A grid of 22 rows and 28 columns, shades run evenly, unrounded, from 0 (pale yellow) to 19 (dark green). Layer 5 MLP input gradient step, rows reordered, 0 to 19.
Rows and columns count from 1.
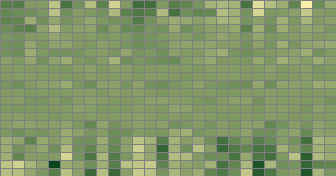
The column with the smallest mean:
6
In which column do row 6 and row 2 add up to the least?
22
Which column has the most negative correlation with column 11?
5
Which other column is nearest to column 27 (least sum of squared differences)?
28
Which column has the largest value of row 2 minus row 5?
15
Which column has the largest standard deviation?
26
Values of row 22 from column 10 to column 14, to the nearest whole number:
15 9 4 5 10
